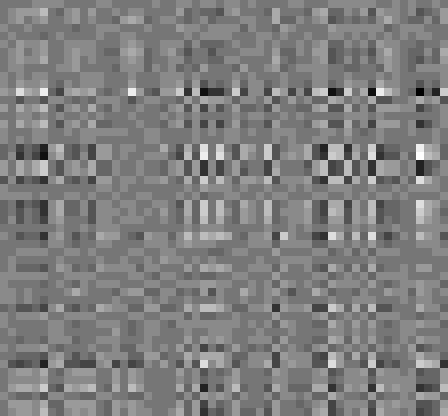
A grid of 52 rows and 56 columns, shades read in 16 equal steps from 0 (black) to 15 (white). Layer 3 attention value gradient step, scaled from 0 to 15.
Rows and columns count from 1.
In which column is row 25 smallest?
26
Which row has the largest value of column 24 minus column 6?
20
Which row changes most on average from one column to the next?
12
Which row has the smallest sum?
46
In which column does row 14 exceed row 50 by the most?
6
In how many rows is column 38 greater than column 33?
8
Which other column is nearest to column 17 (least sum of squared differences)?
56
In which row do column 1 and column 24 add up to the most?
30
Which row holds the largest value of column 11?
49
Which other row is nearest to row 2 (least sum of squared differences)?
47
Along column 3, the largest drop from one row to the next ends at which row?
13
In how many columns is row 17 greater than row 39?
23
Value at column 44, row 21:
11
